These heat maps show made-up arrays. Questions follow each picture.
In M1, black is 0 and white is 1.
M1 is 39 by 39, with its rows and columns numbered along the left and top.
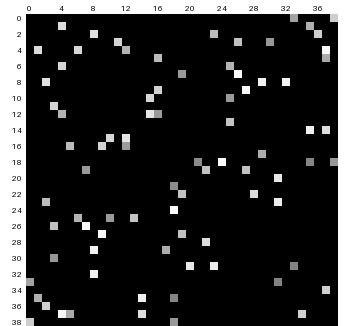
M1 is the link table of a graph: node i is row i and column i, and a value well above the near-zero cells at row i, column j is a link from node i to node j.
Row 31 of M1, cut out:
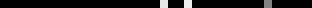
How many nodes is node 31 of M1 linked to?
3
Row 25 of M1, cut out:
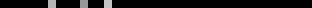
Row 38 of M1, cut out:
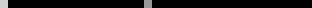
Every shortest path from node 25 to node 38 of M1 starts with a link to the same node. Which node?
node 6
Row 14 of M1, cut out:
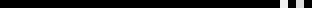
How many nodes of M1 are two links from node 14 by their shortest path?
5
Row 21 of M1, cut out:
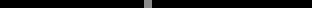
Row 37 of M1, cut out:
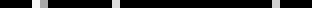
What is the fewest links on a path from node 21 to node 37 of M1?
4
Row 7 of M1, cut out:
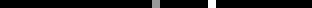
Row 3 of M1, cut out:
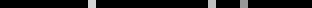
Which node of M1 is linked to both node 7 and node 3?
node 26
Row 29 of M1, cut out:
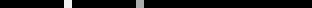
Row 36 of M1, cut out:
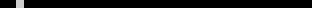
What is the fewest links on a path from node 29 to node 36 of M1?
3
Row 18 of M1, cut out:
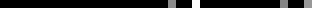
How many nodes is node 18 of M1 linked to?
4
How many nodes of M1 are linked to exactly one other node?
11
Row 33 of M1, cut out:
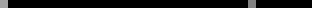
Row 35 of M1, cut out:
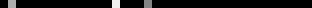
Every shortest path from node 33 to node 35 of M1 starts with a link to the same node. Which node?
node 0
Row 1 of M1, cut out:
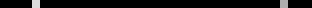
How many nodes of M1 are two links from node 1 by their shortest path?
5
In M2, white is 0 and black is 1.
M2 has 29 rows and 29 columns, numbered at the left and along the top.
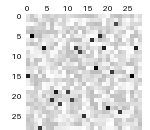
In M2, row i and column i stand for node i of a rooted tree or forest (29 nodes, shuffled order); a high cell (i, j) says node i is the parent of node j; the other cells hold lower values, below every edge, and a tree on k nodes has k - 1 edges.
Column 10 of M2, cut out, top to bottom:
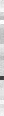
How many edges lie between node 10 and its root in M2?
4
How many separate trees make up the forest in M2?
7
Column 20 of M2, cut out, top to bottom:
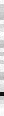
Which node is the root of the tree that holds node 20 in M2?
24
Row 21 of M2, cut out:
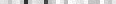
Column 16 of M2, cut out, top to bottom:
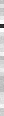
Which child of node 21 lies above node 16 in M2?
6
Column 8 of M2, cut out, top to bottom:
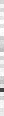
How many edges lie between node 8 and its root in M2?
2
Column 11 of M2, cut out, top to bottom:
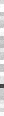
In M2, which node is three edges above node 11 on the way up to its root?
25
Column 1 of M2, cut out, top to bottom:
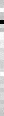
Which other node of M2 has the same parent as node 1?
18
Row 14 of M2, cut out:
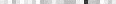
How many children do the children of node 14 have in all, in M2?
2
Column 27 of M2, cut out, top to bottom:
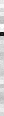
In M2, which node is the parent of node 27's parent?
22
